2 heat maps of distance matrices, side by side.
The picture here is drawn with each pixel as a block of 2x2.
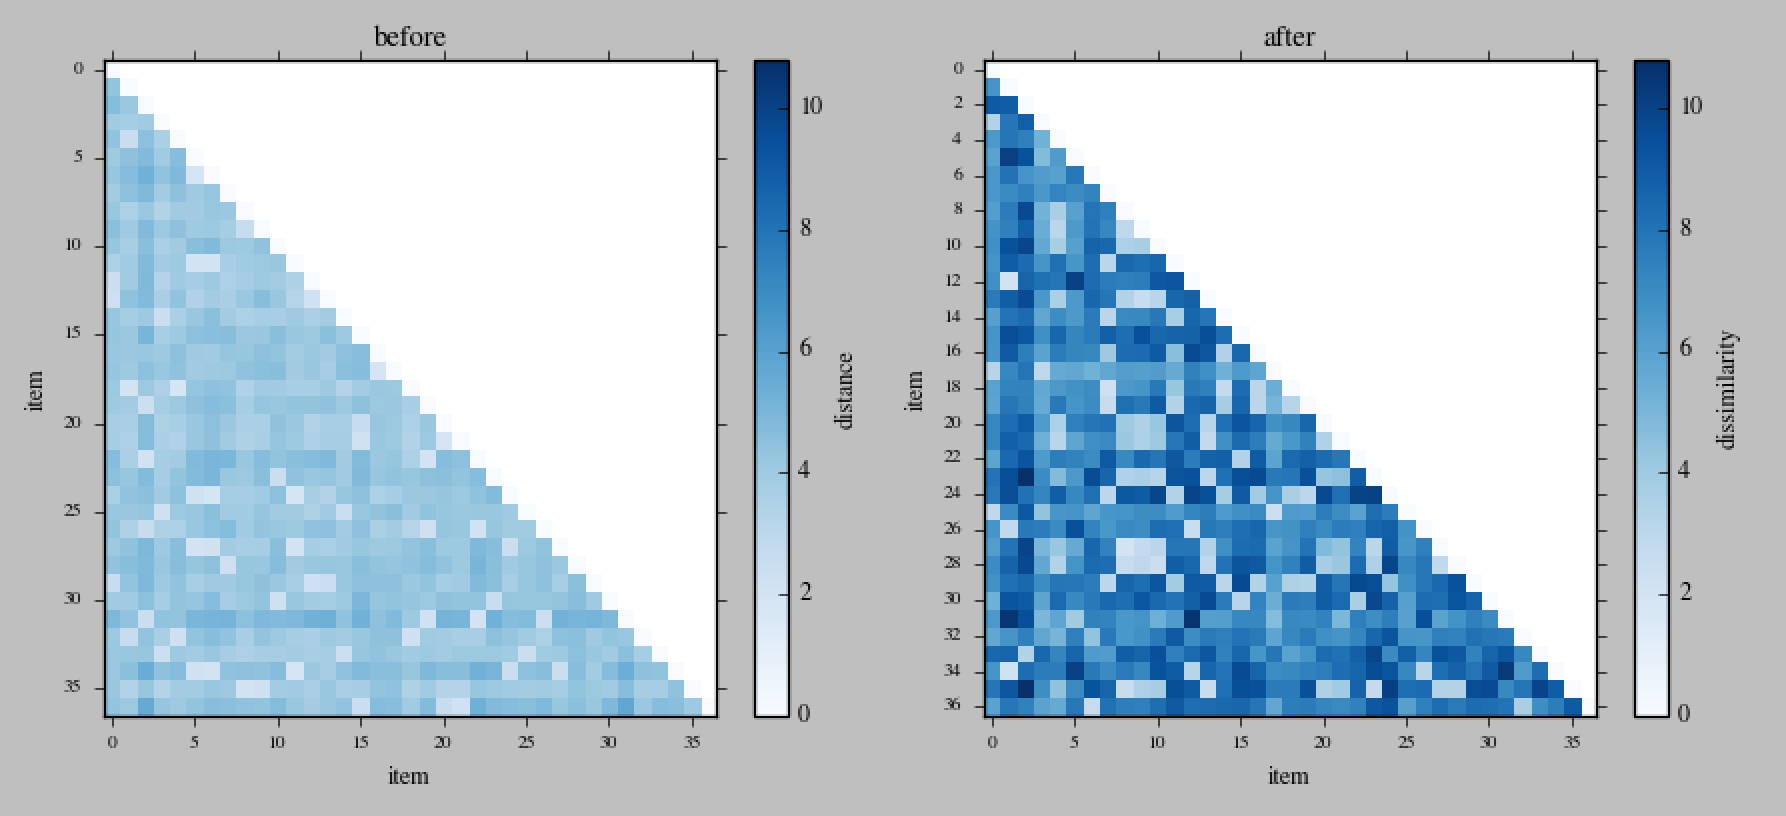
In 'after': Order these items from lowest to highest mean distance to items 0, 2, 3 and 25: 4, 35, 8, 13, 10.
4, 8, 10, 13, 35
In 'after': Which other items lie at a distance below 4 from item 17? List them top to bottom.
0, 3, 25
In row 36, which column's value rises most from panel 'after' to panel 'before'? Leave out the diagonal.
6
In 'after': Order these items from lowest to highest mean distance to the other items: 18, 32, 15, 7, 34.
18, 7, 32, 34, 15
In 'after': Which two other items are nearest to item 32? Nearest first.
36, 6
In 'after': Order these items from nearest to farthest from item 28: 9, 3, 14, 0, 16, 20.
9, 20, 3, 0, 14, 16
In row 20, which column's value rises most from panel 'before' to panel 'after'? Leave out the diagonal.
15
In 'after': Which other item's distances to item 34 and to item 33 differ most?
1
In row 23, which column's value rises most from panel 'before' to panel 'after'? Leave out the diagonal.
30
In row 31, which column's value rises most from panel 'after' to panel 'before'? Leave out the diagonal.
5
